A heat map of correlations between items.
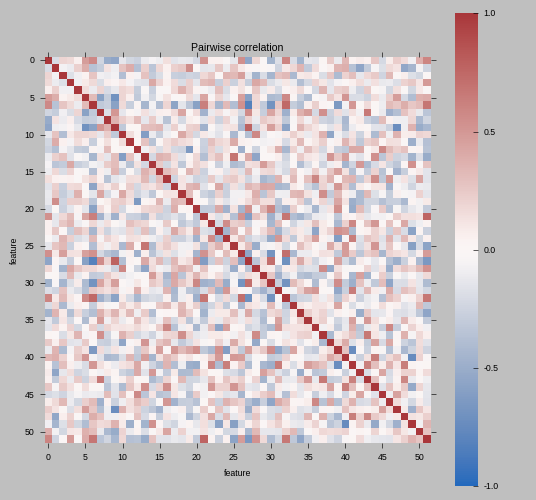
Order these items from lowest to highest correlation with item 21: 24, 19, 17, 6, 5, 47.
17, 19, 24, 47, 5, 6
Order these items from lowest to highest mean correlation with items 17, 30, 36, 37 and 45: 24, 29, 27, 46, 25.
46, 24, 25, 29, 27
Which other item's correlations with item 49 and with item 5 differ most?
40
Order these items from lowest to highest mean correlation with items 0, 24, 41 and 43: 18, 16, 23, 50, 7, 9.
23, 9, 18, 50, 7, 16
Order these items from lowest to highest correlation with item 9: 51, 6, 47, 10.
47, 6, 51, 10
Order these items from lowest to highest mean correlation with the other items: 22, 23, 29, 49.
49, 29, 23, 22
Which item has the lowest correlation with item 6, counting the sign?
27
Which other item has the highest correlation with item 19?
1
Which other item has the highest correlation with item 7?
43
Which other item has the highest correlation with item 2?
26
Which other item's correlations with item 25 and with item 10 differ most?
13
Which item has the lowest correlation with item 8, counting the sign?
0
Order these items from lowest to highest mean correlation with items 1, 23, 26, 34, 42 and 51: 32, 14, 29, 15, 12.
12, 14, 15, 29, 32
